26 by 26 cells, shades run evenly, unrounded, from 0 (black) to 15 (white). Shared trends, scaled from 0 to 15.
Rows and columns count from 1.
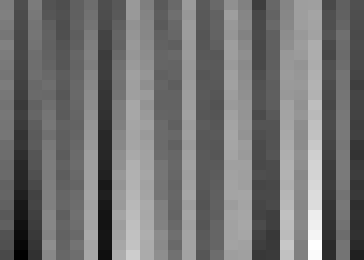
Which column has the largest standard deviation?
23
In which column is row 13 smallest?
8
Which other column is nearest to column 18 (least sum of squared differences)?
11
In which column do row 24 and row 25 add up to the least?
2
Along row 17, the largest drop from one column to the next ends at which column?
24
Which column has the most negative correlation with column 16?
19
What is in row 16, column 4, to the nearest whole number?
7
